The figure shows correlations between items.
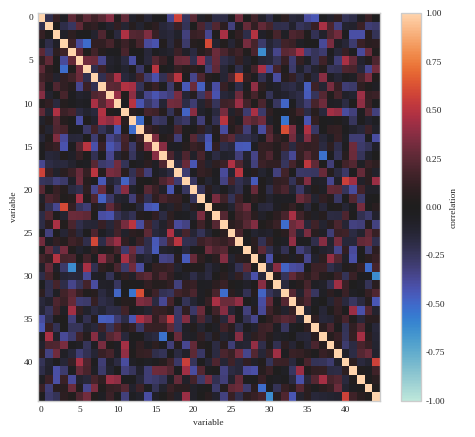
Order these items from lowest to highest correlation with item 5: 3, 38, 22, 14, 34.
3, 22, 14, 38, 34
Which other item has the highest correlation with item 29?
6
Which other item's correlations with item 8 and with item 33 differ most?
23
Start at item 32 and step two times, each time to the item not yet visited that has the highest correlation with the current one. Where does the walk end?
35
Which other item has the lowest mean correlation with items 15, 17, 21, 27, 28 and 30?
9
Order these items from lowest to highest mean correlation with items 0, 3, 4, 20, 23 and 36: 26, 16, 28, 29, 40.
29, 40, 16, 26, 28
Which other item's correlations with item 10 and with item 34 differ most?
42
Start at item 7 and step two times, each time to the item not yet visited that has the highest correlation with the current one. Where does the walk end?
18
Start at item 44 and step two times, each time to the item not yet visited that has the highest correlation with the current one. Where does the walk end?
19
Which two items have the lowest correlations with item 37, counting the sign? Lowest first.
16, 3
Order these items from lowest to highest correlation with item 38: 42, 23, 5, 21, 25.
25, 23, 5, 21, 42
